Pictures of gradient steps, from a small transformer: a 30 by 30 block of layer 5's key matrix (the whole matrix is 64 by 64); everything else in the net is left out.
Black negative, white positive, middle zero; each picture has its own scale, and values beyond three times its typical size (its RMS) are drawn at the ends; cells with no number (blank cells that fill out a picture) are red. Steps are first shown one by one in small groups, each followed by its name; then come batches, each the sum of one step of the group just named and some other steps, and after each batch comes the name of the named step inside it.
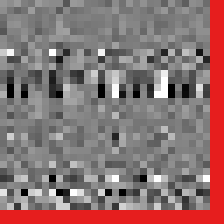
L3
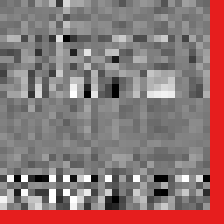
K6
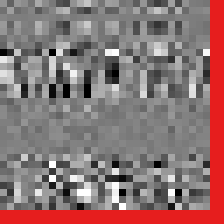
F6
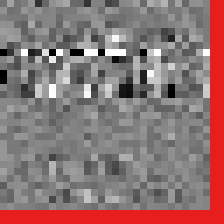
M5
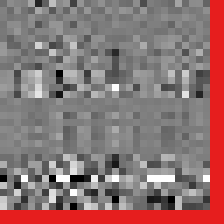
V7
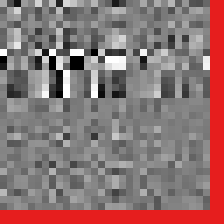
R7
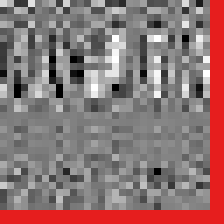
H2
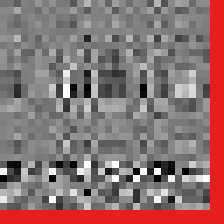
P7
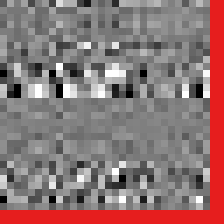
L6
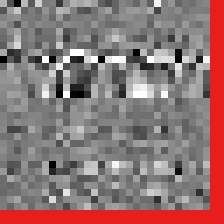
R7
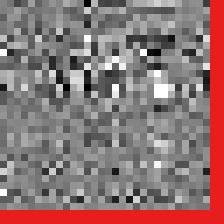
R7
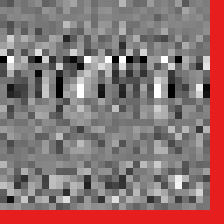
R7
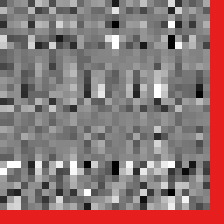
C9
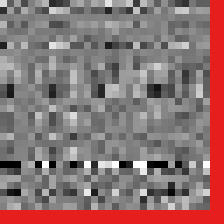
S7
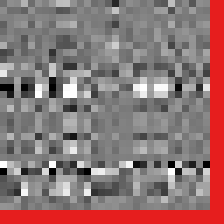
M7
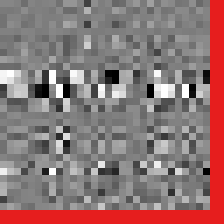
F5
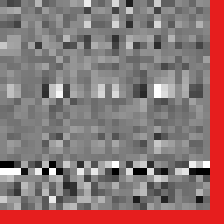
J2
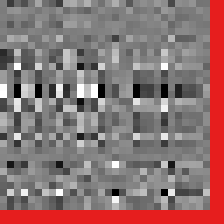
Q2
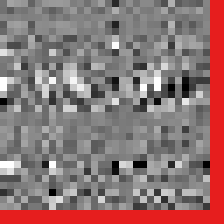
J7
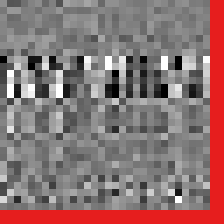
Q2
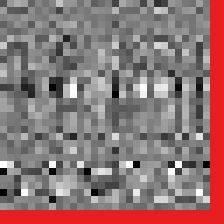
M7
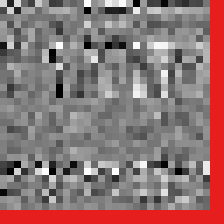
S7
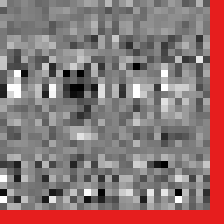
S7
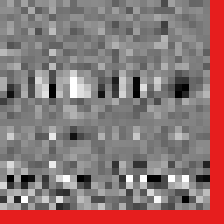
J7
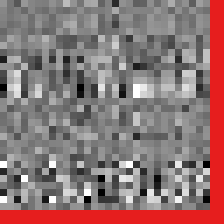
M7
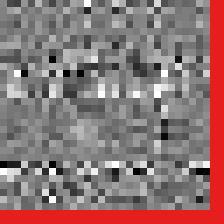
J2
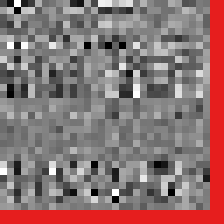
S7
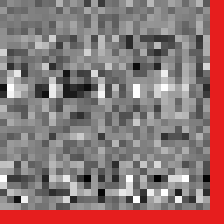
F5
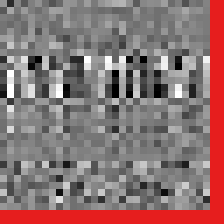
S7
